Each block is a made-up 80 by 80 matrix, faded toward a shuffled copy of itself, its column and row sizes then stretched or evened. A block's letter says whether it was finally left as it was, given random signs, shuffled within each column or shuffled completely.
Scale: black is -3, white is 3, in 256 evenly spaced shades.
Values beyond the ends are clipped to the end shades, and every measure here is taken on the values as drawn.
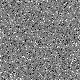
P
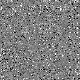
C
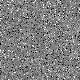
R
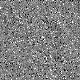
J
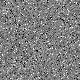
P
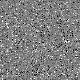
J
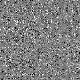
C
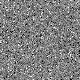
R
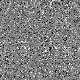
C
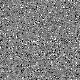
J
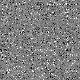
J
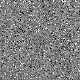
J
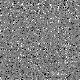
J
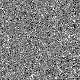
R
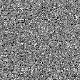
C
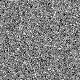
P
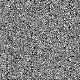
R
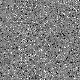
R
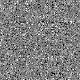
C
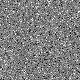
P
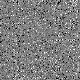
J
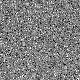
P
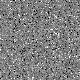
R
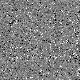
J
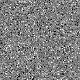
C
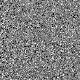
J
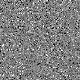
C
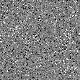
R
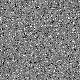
P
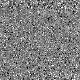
C
